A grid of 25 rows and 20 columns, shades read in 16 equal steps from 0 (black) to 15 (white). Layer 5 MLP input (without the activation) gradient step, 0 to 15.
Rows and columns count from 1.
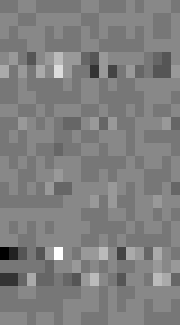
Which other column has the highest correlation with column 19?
11
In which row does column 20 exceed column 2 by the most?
20
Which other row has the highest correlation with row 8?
1
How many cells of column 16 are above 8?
1
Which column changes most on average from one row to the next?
7
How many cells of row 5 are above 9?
1
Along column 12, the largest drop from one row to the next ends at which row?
21
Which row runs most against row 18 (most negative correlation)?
15
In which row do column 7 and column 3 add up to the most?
6
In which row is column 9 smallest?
22
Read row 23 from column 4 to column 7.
8 7 7 7
